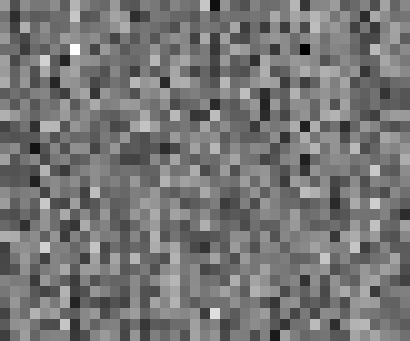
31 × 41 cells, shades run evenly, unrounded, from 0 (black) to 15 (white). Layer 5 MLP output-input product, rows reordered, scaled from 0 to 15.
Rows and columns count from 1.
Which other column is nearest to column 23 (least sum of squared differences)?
19
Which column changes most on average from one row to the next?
31
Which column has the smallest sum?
4
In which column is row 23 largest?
5
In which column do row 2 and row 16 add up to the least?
2
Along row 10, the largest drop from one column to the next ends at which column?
27
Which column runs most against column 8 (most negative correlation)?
37
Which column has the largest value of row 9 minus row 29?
30
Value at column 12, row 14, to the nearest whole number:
9
